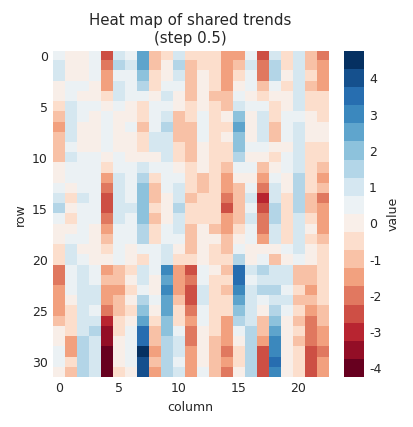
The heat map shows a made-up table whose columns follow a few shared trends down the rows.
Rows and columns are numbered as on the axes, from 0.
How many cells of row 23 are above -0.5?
12
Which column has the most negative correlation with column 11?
9
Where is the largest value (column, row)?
7, 29
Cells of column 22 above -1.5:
18
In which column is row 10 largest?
15
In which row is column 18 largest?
30
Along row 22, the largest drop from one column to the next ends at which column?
10
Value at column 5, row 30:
0
